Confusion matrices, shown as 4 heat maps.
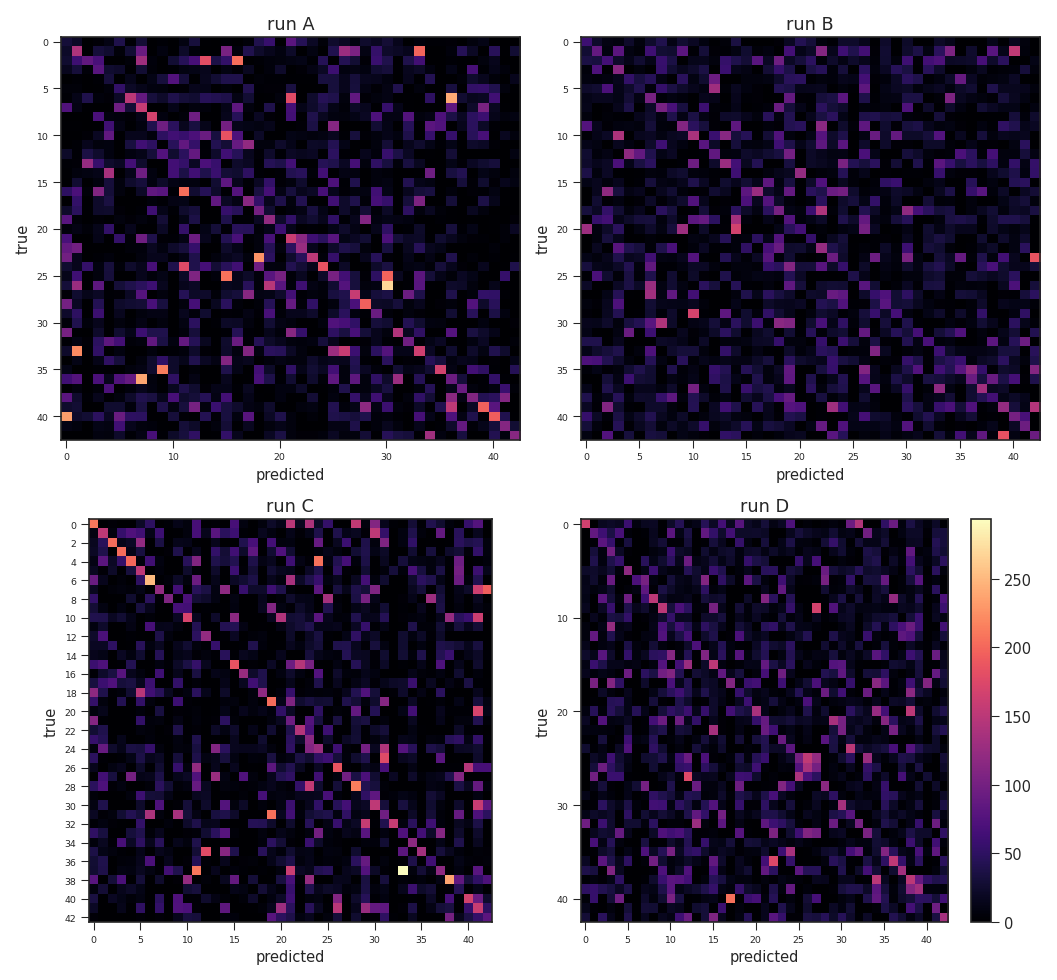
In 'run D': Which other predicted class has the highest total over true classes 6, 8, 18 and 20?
38
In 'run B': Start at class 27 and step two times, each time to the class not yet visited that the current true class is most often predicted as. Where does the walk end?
34
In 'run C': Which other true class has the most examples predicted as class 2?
17
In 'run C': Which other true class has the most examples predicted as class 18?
29
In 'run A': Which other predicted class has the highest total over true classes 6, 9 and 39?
36
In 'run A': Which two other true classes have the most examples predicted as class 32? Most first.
27, 8
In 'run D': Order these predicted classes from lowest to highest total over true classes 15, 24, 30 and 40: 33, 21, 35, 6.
6, 33, 35, 21
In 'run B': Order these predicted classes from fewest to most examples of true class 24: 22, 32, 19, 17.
32, 17, 22, 19
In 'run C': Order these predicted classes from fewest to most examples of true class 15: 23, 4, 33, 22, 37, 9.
33, 9, 4, 37, 23, 22
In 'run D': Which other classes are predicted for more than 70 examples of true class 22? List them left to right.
15, 21, 30, 36
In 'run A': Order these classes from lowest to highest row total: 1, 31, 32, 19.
19, 32, 31, 1
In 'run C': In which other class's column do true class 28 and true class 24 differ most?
31
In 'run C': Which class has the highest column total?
41
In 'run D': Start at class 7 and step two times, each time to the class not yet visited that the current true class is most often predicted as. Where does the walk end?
28
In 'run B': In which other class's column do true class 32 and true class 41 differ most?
38
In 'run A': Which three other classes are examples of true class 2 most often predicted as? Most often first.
16, 13, 7
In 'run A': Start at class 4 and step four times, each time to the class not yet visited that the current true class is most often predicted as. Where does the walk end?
30
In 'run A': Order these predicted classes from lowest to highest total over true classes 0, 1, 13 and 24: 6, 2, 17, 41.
41, 17, 6, 2
